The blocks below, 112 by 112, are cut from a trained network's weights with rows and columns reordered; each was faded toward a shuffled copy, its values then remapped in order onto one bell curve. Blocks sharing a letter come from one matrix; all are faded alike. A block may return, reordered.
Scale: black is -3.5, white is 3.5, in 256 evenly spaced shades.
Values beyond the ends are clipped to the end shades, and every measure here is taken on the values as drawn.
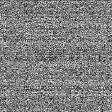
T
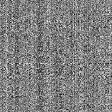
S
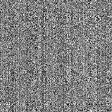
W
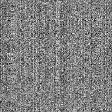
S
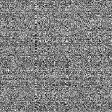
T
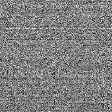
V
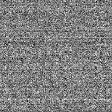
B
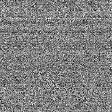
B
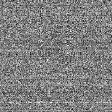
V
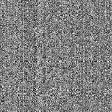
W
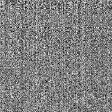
W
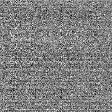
T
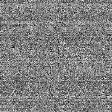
T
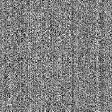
W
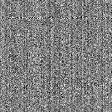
S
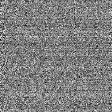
B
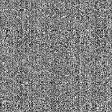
W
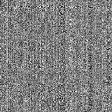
S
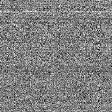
V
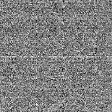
V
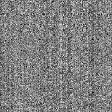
W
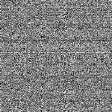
V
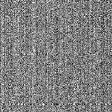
S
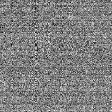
T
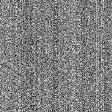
S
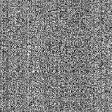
W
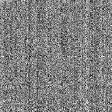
W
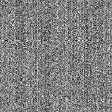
S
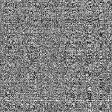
V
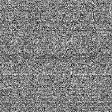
V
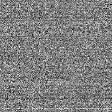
V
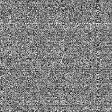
V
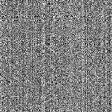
S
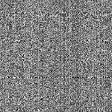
W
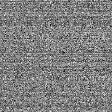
T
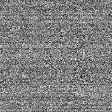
T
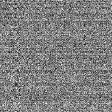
T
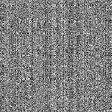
S
